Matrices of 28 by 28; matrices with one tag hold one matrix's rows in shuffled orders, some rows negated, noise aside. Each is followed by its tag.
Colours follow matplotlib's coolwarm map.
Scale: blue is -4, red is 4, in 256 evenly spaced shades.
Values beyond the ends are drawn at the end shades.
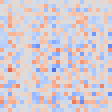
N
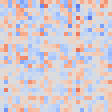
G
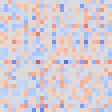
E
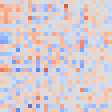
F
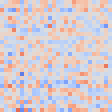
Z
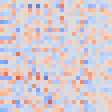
F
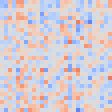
G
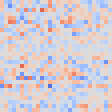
Z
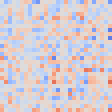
N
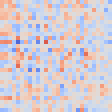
F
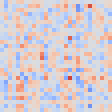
G
